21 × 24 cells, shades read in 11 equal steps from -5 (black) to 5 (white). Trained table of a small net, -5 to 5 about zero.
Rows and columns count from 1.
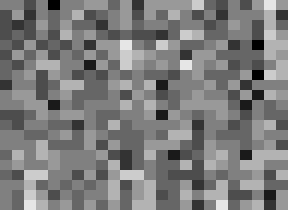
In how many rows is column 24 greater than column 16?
6
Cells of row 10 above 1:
1
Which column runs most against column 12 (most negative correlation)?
23
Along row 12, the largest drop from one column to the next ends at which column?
14
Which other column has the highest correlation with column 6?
20
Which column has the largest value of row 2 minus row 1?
5
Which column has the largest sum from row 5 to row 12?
11
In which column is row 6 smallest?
16
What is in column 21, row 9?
-3
